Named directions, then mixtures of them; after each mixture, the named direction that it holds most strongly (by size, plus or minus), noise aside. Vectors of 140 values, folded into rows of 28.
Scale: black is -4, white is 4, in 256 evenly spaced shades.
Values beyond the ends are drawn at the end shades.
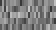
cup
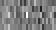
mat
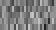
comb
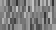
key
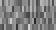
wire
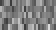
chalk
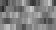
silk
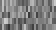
cup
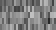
comb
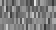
comb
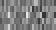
mat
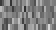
chalk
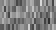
key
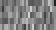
silk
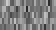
comb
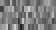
chalk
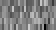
comb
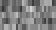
silk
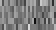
wire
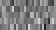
comb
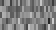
chalk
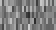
wire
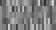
key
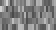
chalk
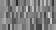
key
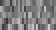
chalk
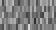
wire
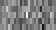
mat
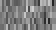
key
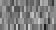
comb
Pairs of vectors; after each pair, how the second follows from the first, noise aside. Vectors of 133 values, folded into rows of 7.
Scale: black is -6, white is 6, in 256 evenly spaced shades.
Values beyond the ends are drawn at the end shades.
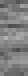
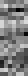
wrapped around, scaled up.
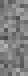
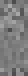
wrapped around, partly zeroed.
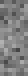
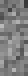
wrapped around, negated.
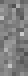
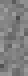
wrapped around, negated, shrunk.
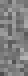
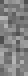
reversed.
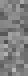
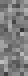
wrapped around, negated.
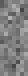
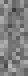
reversed.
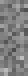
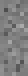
wrapped around, partly zeroed.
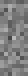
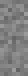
wrapped around, negated, shrunk.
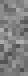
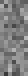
shuffled.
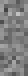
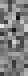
wrapped around, scaled up.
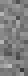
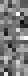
wrapped around, scaled up.
